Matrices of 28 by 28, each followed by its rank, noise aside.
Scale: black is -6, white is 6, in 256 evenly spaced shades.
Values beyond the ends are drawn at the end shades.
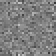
five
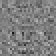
four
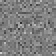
five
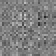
three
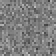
six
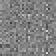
four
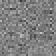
five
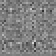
five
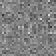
four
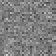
five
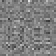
five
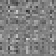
three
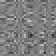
three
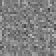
six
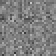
five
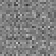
five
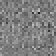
five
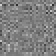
three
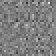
three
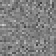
six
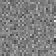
five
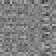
three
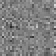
four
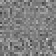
five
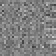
four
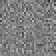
five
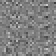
four
